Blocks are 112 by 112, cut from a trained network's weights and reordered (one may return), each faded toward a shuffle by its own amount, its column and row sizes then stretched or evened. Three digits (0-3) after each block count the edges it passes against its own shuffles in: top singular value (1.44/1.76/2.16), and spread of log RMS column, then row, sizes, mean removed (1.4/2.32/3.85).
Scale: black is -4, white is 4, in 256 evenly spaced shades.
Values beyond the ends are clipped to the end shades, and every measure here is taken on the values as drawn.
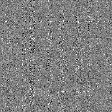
0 2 1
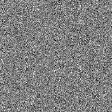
1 2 0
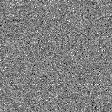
2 0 0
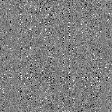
1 2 1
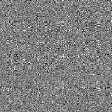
3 1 2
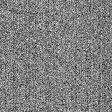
2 0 0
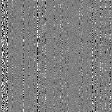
3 3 0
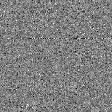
2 0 1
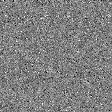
1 0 1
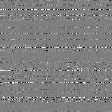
2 1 3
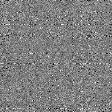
1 1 2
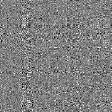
3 2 2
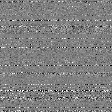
1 0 3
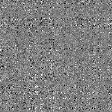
0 2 2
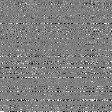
2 1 3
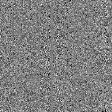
0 2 1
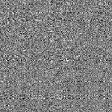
3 1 2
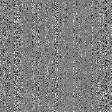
1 3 1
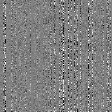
1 3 0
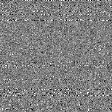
1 1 2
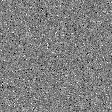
0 0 0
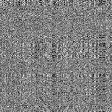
3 0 2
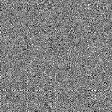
3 1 1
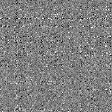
0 2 2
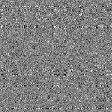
3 1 2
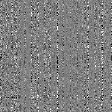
2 3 1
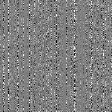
1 3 0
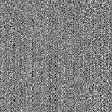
3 2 0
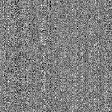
2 2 0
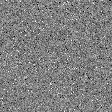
0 0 0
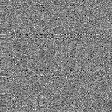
3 0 1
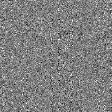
1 2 0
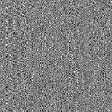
3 2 0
